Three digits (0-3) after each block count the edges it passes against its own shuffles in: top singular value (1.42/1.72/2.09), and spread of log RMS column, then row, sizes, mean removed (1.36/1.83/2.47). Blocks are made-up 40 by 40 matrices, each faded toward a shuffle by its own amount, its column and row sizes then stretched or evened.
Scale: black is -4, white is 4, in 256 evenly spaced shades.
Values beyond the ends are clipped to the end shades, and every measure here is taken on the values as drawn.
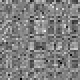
3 1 1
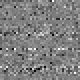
0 0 3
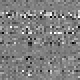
1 1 3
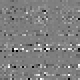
1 1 3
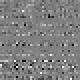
2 1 3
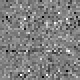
0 1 2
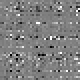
0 2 3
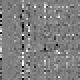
2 3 1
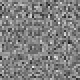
2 1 1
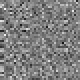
2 1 0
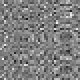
3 2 0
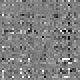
1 2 3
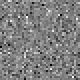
1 0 0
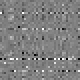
3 1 2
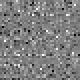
2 0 1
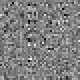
1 1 1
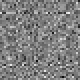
3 0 1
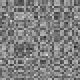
3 0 1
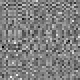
3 1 1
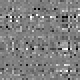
2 1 3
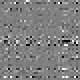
3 2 3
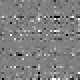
2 2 3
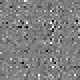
1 1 2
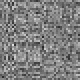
3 2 0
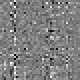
2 2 2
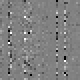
1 3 0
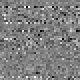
1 0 3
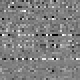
2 0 3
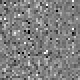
1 2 0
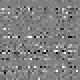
2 1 3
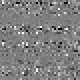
0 1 3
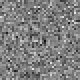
1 0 0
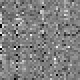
2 2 1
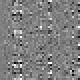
2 3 1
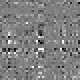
3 2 3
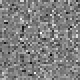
1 1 0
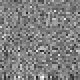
2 0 2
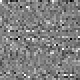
2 0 2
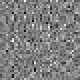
3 2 0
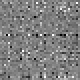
2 2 2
